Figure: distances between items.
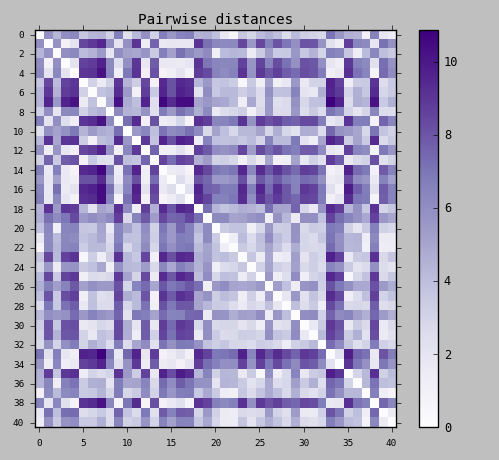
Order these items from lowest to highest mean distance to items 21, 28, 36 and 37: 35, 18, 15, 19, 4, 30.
30, 35, 18, 19, 15, 4
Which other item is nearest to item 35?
25
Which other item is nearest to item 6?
11
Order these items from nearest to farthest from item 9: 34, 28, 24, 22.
34, 24, 22, 28
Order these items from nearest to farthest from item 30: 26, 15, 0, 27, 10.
27, 0, 10, 26, 15
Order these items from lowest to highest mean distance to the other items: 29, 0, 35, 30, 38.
0, 30, 35, 29, 38
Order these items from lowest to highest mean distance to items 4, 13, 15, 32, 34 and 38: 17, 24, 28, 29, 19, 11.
17, 24, 28, 29, 19, 11
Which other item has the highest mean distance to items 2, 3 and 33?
7
